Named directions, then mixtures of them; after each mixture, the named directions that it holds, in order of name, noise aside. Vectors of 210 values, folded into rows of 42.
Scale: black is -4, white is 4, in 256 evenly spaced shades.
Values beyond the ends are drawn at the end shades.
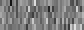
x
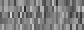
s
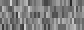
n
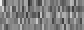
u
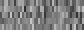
s.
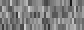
n.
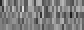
s, u.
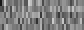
u.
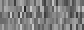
s.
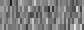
s, x.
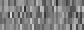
s.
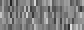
s, x.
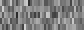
n, u.
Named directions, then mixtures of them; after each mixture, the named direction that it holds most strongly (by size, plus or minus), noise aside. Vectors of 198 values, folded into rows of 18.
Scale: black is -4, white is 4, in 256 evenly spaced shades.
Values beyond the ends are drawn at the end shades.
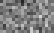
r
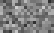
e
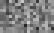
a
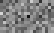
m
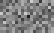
m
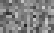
a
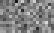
a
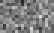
r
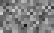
e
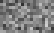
r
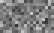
e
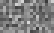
a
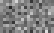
m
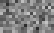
a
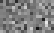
r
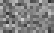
e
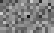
m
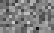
a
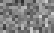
r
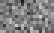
r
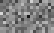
m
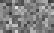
e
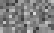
a
